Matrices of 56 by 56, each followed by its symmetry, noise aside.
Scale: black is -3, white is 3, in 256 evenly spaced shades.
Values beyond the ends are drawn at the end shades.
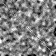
symmetric.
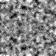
mirrored top to bottom.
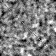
symmetric.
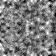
mirrored top to bottom.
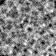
symmetric.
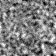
antisymmetric.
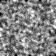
same after a half turn.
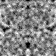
mirrored left to right.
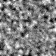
antisymmetric.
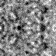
mirrored top to bottom.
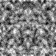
mirrored left to right.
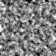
antisymmetric.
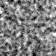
antisymmetric.
